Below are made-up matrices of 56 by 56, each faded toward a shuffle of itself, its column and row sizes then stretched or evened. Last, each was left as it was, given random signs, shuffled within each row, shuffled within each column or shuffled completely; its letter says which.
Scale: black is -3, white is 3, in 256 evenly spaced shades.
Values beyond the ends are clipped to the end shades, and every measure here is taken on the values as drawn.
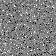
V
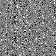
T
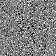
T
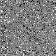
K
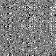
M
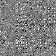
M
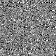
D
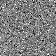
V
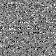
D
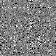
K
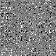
M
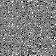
K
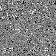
D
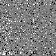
K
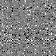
M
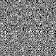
M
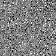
T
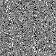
T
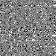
K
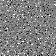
D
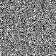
T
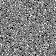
V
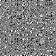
M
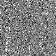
T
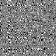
M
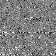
D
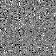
K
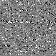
D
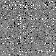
K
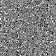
T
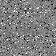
D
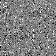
T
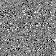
D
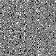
T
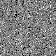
T
